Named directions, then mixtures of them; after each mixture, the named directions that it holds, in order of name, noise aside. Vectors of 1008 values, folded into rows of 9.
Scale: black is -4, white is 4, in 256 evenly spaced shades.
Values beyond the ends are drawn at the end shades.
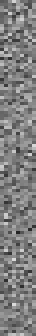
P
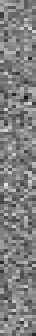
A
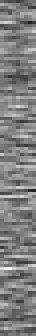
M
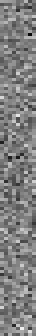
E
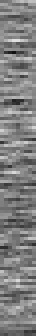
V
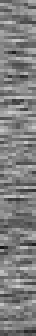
M, V.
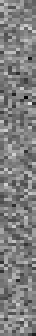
A.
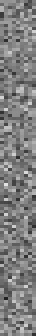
A, E, P.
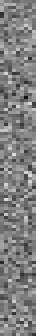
A.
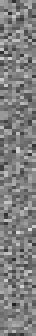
P.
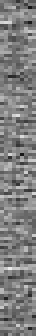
E, M.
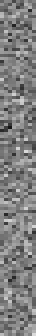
A, P, V.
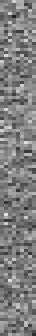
A, P, V.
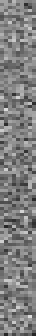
A, E, V.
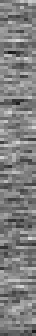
V.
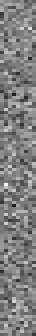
A.
